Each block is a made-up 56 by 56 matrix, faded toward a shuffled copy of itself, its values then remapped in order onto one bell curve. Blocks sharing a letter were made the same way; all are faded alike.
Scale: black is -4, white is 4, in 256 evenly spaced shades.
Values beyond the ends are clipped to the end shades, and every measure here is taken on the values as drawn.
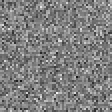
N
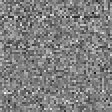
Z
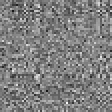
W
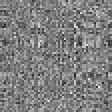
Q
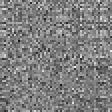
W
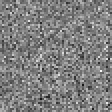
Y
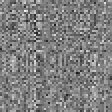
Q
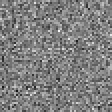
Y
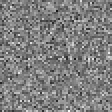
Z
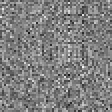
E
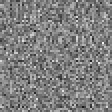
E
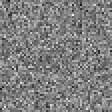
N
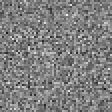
Z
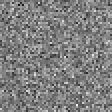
N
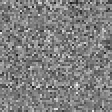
Z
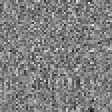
E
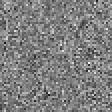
Y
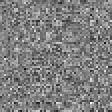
W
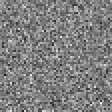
N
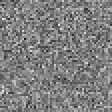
Z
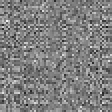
Q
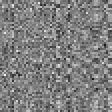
Q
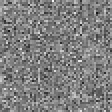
E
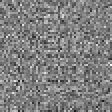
W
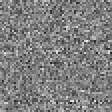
Z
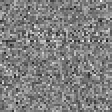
Z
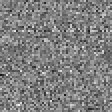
Z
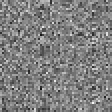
E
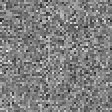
Y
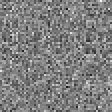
E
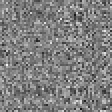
E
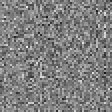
E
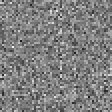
Y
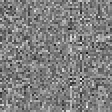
E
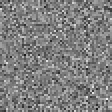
N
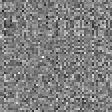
Q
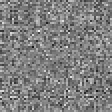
W
